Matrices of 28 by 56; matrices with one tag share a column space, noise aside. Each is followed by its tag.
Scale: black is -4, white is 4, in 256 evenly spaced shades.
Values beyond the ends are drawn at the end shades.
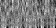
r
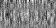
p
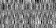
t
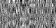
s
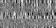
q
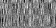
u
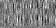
u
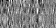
s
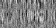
p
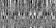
q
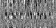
q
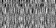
s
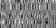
t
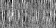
p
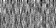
s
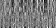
r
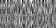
s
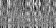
r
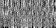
r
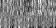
r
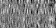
s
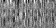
p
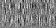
u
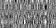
t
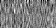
s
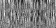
p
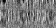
p
